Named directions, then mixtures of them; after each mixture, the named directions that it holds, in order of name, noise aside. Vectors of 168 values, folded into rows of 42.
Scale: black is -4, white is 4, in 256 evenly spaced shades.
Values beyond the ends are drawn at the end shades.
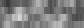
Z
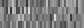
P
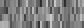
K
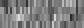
P, Z.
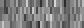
K.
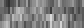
K, P, Z.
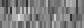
P, Z.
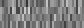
P.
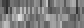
K, P, Z.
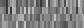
K, P.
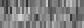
P, Z.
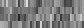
K, P, Z.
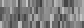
K, P, Z.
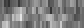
K, Z.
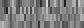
K, P.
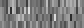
P.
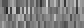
K, P.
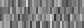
K, P.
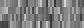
K.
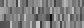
K, P.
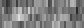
P, Z.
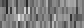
P, Z.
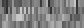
K, P, Z.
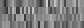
K, P.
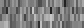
K.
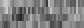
K, P, Z.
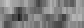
Z.
